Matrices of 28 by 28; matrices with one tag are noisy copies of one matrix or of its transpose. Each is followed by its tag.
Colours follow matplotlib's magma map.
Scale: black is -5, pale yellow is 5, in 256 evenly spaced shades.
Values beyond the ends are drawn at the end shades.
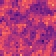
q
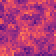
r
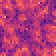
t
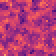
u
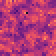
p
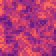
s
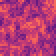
r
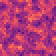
u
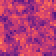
s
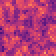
t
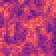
r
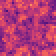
t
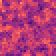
u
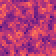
p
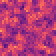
u
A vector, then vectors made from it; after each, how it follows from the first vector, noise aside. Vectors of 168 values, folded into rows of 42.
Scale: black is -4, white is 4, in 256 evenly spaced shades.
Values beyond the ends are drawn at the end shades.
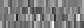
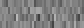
negated, shrunk.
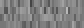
reversed, negated, shrunk.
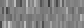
wrapped around, negated, partly zeroed.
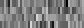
wrapped around, negated.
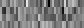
wrapped around, negated.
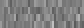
shrunk.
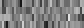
wrapped around, negated.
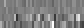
partly zeroed.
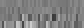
wrapped around, negated, partly zeroed.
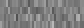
shrunk.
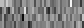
wrapped around, negated.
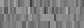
reversed, negated, shrunk.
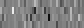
wrapped around, negated, partly zeroed.
